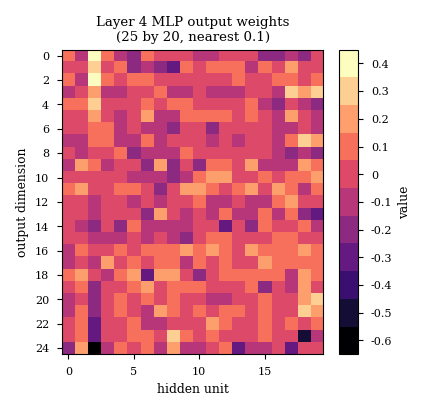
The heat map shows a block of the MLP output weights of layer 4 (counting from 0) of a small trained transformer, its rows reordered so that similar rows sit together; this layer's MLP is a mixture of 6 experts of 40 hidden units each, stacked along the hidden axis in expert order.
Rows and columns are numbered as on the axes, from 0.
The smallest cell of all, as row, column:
24, 2
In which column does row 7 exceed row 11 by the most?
18
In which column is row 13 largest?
7
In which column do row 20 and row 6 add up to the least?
11
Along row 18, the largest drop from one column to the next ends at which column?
6
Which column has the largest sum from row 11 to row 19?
16
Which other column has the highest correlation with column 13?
0
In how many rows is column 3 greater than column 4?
7
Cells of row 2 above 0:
9
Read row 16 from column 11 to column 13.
0.2 0.1 0
